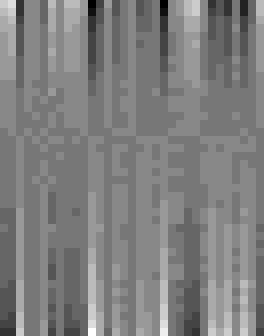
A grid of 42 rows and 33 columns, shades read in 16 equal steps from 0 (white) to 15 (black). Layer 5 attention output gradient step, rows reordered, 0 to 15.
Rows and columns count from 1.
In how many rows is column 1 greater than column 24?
2
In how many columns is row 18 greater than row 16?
10
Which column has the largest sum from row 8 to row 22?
12
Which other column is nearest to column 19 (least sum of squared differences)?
32
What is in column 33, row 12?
7
